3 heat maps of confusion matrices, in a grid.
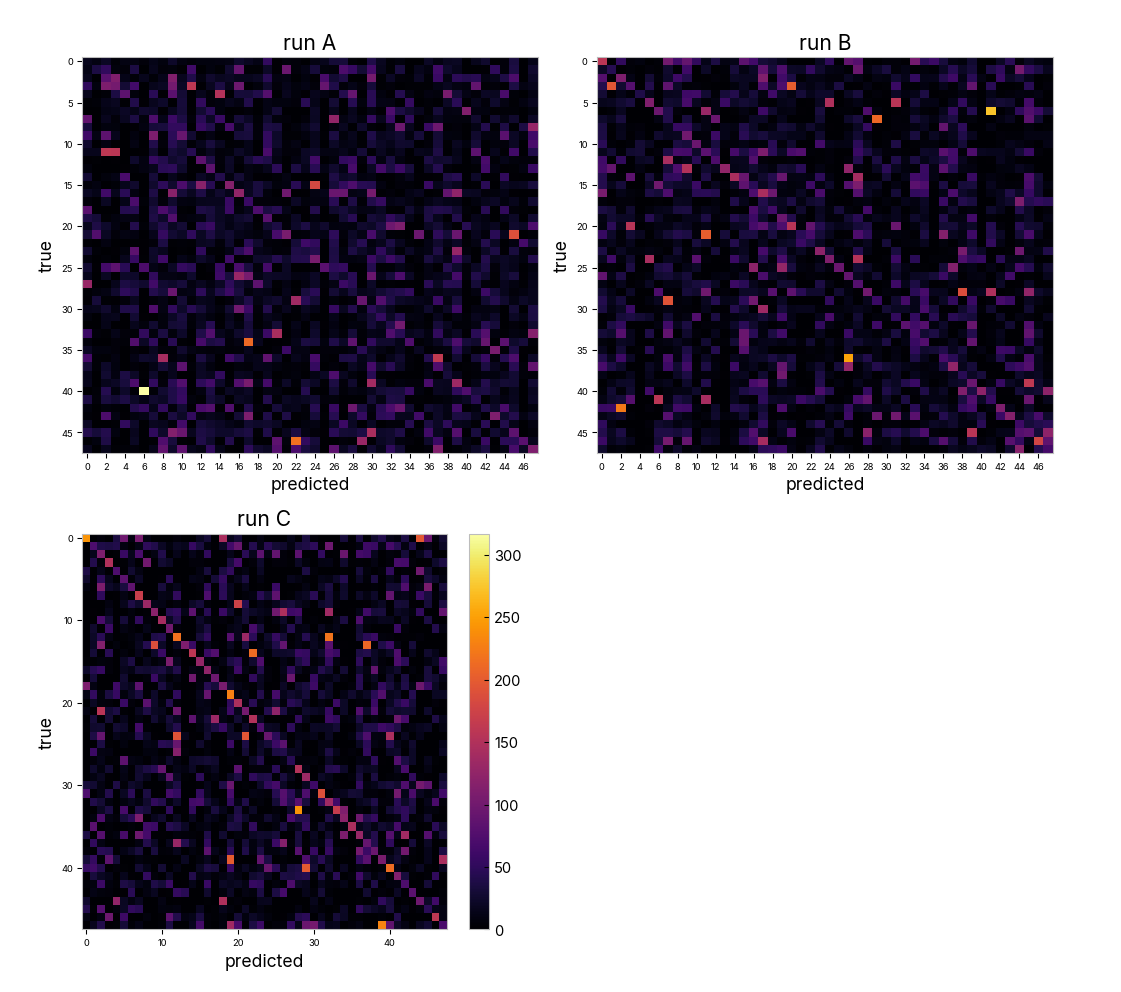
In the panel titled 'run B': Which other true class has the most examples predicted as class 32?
29
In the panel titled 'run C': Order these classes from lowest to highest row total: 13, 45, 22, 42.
45, 42, 22, 13
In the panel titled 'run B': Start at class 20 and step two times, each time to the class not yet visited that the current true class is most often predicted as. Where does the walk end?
1
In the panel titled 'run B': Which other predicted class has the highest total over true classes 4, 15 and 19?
27
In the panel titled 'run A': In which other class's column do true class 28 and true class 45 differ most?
30
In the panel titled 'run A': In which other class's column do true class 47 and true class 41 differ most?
37
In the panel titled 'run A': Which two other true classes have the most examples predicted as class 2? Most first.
11, 3
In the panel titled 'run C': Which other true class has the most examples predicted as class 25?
21
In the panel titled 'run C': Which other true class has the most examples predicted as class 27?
17
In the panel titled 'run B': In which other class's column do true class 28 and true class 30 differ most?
38
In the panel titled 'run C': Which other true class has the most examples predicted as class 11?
15
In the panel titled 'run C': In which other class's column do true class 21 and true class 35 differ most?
2
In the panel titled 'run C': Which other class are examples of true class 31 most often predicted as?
41
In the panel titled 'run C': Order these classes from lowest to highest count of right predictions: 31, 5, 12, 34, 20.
5, 34, 20, 31, 12
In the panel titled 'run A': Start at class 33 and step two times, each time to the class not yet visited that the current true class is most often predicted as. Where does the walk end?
32
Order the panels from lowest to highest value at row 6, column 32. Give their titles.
run B, run C, run A
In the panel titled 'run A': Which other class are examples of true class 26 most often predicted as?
16
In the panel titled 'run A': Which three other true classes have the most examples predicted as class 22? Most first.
46, 29, 47
